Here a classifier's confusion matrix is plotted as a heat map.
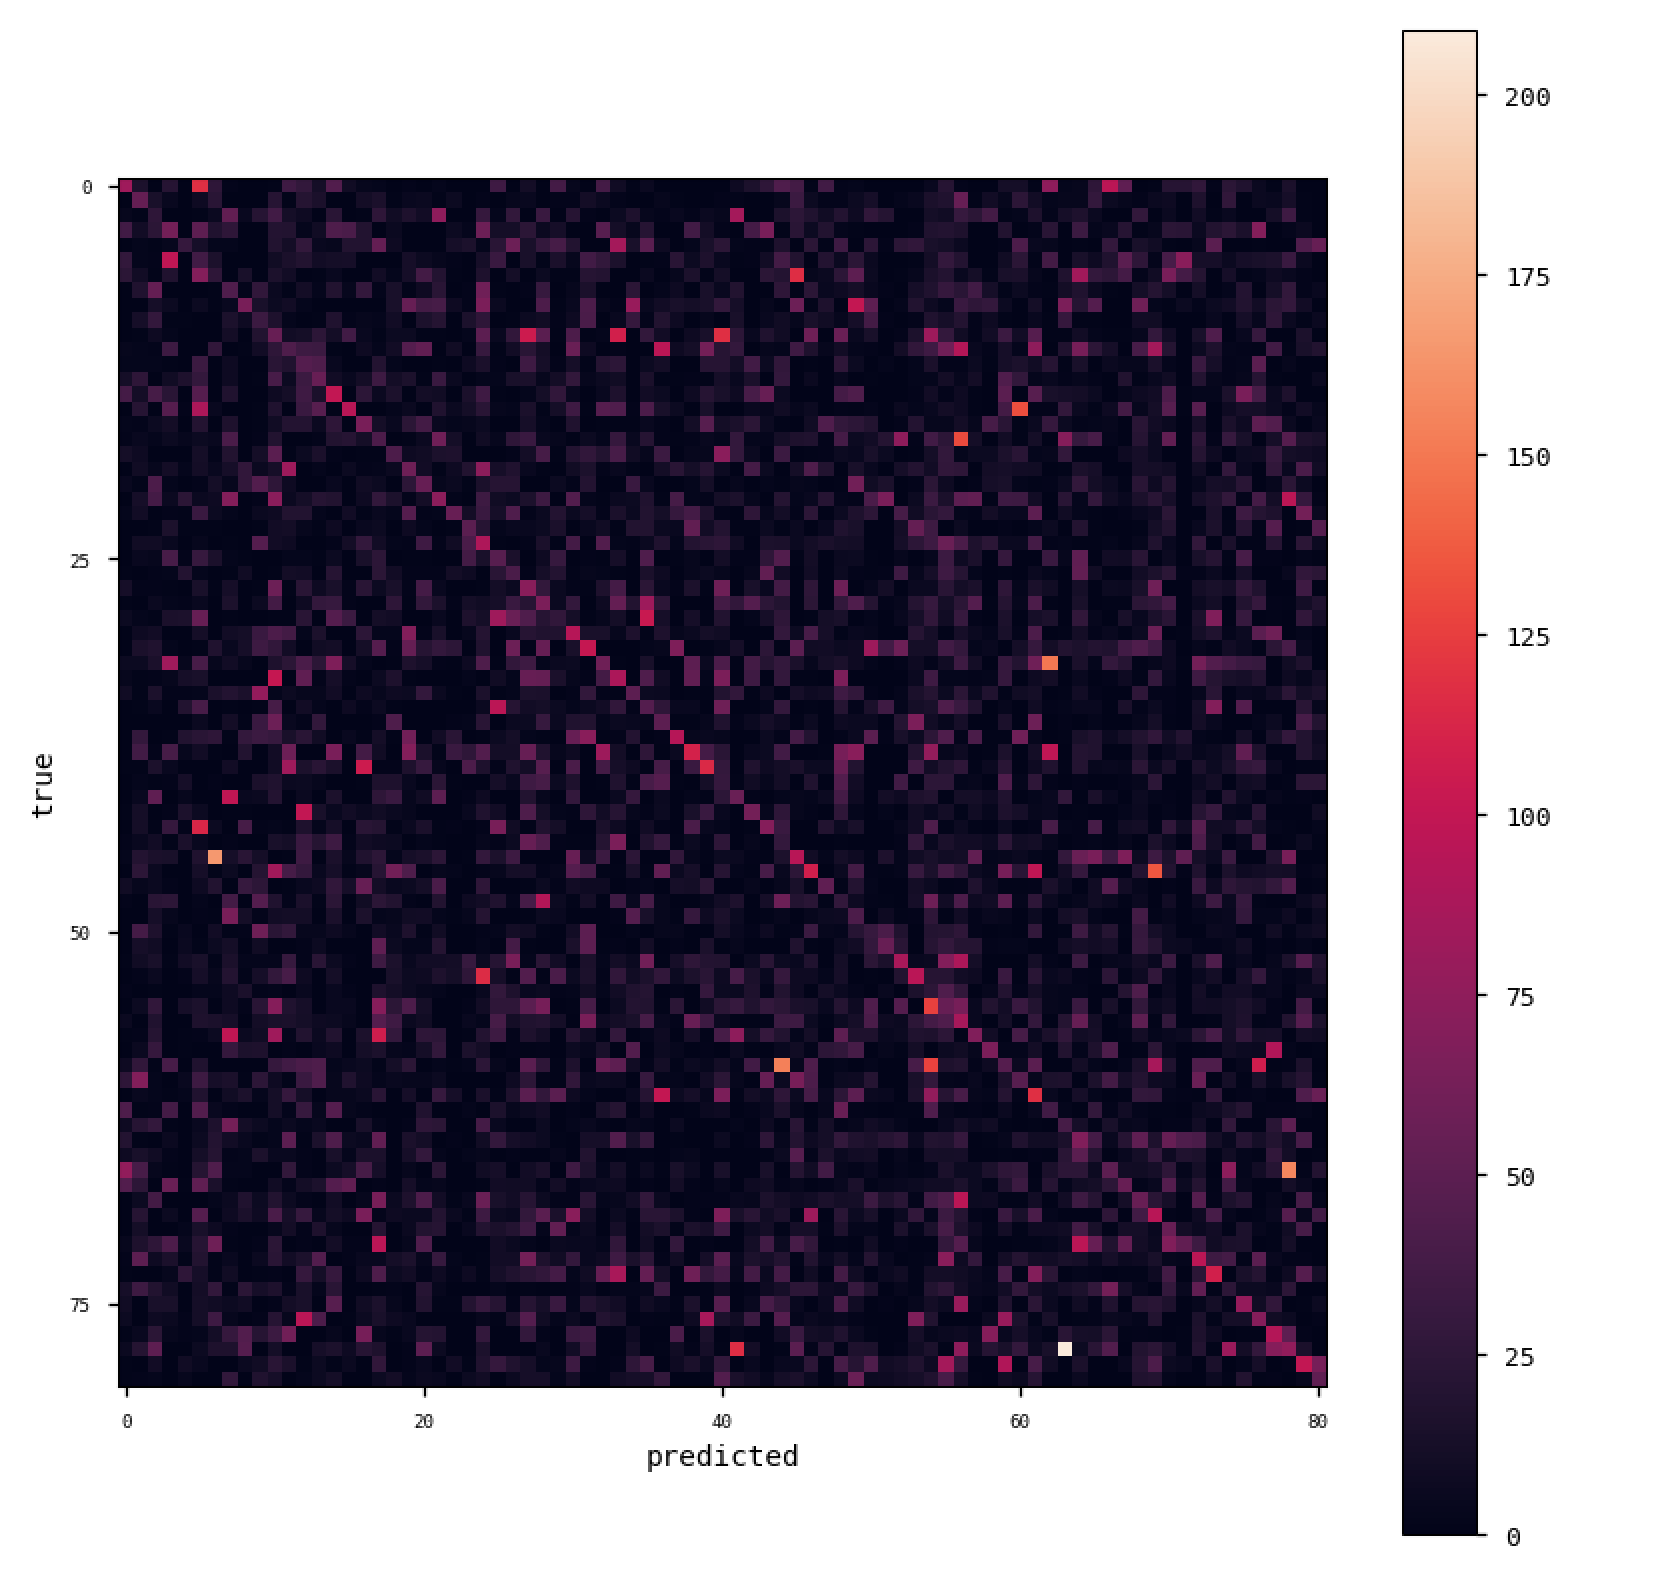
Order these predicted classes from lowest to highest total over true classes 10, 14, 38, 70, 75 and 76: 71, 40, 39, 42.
71, 42, 39, 40
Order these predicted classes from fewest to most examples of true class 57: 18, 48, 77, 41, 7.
77, 18, 48, 41, 7
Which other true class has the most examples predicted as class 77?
58
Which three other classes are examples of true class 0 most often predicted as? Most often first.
5, 66, 62
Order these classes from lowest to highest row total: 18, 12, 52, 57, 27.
12, 18, 27, 52, 57
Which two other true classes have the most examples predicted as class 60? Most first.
15, 37
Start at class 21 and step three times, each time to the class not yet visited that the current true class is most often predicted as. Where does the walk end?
7
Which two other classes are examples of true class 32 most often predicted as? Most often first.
62, 3
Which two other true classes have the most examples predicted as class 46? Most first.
69, 10
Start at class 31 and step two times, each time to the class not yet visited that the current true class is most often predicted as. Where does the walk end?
9
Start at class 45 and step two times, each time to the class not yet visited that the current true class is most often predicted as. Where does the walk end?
64
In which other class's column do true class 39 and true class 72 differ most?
16
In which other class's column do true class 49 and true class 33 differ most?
10
